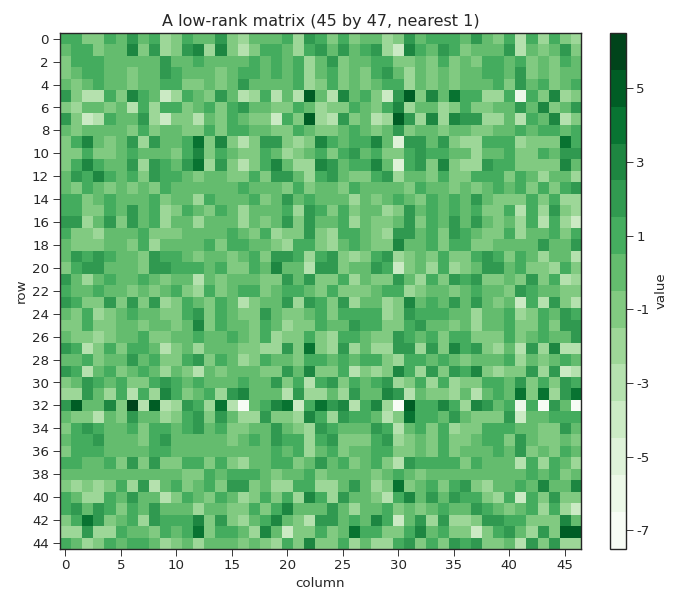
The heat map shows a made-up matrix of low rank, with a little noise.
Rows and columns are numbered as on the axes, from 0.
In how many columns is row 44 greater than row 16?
10
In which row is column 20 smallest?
43
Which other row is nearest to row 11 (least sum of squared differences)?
9
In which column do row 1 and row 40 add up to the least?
41
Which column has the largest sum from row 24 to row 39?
31
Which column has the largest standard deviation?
30
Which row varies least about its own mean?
38
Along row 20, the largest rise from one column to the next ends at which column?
23
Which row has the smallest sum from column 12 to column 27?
7
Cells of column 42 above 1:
4
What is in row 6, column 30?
3
